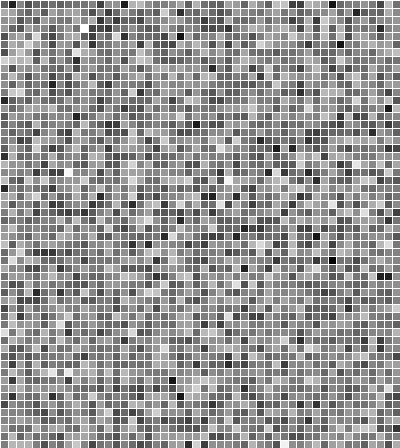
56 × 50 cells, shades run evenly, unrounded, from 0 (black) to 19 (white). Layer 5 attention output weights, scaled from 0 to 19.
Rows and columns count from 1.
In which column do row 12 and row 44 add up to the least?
18
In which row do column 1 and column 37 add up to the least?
19
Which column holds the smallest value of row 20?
1
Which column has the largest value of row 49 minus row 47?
49
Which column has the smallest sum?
13
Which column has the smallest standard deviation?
6
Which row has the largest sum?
23
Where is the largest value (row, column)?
4, 11
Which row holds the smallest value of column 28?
22
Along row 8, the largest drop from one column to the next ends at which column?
5
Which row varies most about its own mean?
26
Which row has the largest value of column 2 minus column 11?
33
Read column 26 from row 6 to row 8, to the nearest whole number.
11 13 7
